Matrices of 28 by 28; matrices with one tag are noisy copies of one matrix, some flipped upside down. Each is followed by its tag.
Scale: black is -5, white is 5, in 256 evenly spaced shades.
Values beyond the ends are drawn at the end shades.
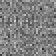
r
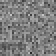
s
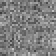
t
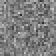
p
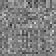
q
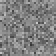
p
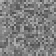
p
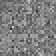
s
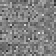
s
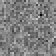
p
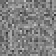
q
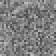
p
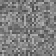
s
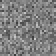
r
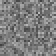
p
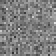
t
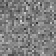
s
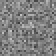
q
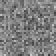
p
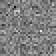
t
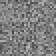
s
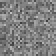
t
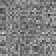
t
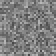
p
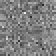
t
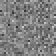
p
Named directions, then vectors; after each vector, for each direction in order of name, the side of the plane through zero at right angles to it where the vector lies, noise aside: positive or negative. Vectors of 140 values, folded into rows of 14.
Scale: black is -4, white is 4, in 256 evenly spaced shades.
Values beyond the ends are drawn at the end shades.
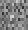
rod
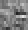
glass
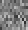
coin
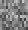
negative, positive, positive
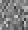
negative, positive, negative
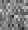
negative, positive, negative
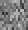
negative, negative, positive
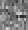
positive, negative, negative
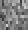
negative, positive, positive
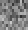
positive, negative, negative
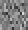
negative, negative, positive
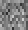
negative, negative, positive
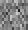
negative, negative, positive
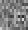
negative, negative, negative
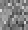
negative, positive, negative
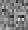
negative, negative, negative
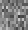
negative, negative, negative
